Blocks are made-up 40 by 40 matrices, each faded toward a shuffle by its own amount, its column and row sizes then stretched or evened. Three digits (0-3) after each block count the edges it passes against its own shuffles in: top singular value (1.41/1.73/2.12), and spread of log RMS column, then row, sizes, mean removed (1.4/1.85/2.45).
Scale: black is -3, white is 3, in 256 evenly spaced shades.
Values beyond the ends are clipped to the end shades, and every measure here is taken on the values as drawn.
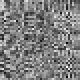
3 2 0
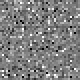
0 1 2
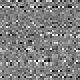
3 0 3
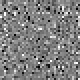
2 1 0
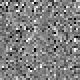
1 2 1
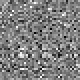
2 0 1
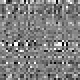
3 1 3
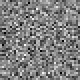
2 0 1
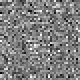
2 1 2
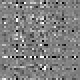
2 2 3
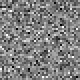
1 0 0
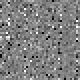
0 2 0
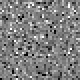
1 0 0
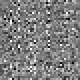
0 2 1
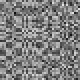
3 0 0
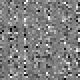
0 3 0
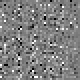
0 3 1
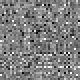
2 0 2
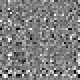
2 2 2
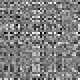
3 2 3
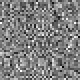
2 0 0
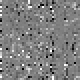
0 3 2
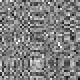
3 1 0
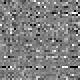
2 1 3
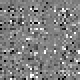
1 2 2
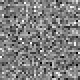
1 0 0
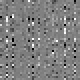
2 3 1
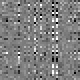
3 3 1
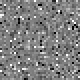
0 1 0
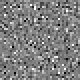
0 1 0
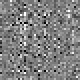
2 3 1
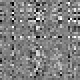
3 3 2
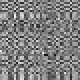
3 2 1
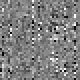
1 3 1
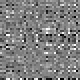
3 2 3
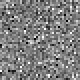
0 0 0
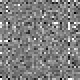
2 2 2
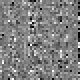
1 3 0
